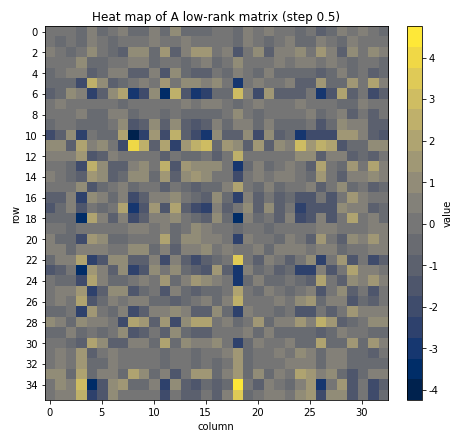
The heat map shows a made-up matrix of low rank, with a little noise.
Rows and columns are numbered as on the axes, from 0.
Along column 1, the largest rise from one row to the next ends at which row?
11
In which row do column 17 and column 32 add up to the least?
10
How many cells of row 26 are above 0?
13
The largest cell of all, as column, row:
18, 34
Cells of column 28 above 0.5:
9
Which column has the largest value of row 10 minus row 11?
12
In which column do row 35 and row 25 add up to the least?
4
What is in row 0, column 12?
1
